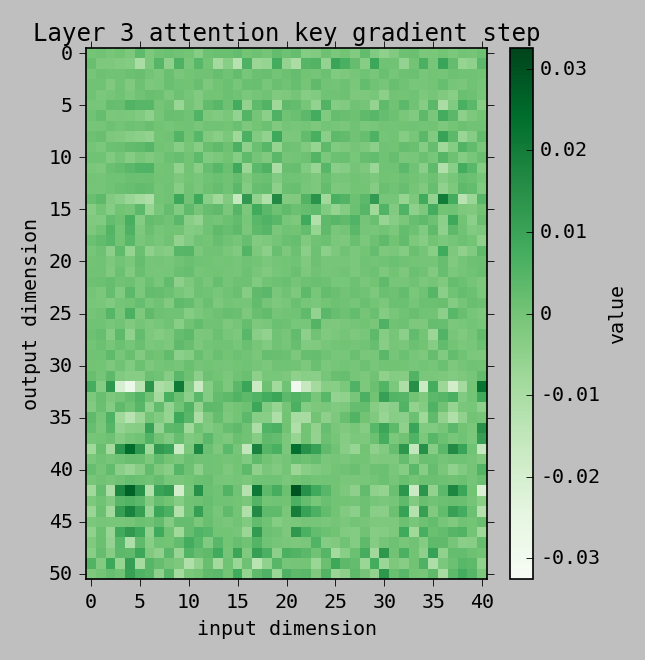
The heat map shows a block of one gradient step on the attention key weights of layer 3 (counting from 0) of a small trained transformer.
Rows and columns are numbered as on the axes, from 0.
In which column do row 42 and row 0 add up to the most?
21
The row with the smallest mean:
32
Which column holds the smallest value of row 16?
23
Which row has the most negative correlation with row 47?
49
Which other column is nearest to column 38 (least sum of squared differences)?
24
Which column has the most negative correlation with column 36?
15
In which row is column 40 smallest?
42
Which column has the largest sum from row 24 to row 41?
40
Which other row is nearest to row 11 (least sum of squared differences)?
5
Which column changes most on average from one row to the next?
4
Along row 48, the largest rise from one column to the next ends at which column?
30
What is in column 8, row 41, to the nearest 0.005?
0
